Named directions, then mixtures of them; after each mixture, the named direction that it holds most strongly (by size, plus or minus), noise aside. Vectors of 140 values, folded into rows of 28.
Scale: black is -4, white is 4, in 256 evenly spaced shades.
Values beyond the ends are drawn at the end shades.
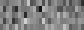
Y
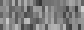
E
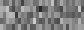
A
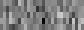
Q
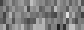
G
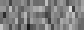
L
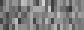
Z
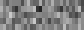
A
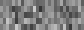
E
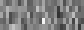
Q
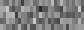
A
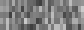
E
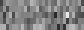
G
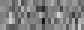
Q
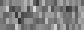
Z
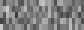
A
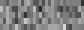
Y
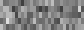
A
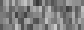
E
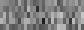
Q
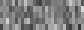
E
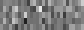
Y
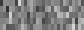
Q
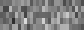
Y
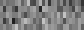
Y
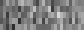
Z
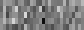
Y
